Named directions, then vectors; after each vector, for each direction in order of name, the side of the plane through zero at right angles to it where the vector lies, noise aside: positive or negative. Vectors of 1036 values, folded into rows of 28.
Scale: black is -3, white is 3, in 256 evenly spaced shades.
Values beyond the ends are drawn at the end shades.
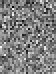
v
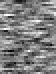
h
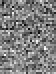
negative, positive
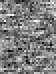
positive, positive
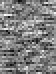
positive, negative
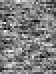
negative, negative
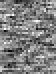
positive, positive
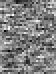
positive, positive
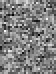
negative, negative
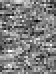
negative, negative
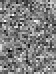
positive, positive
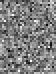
positive, positive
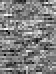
positive, negative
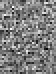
positive, negative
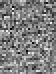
negative, positive
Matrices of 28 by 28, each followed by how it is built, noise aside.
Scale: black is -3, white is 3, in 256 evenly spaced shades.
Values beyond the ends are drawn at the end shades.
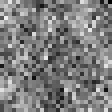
smooth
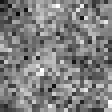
smooth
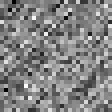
Hankel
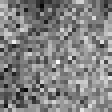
smooth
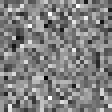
noise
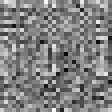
blocks
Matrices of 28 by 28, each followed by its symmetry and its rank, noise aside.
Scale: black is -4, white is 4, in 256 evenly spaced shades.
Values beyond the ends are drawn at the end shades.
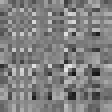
symmetric, rank two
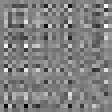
antisymmetric, rank two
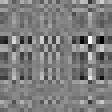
no symmetry, rank one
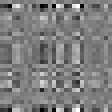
no symmetry, rank one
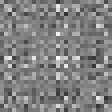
symmetric, rank two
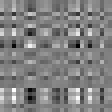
no symmetry, rank one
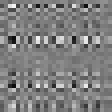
no symmetry, rank one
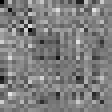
symmetric, rank three
